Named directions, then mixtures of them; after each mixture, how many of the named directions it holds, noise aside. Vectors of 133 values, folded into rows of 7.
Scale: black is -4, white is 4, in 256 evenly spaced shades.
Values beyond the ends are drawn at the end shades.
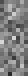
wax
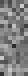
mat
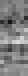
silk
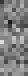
three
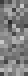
three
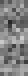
three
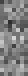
three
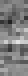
one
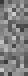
two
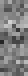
three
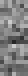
two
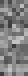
two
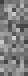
two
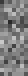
three
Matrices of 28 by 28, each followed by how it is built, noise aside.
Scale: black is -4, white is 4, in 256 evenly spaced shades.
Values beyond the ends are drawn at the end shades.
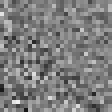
lower triangular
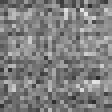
blocks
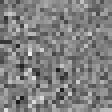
lower triangular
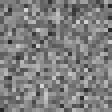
noise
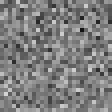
noise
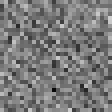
Toeplitz
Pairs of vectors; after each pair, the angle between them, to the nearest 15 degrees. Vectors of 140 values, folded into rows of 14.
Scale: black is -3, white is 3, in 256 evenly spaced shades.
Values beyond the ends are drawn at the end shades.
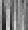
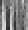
165 degrees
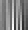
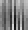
45 degrees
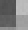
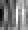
45 degrees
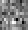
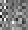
60 degrees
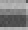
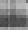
15 degrees
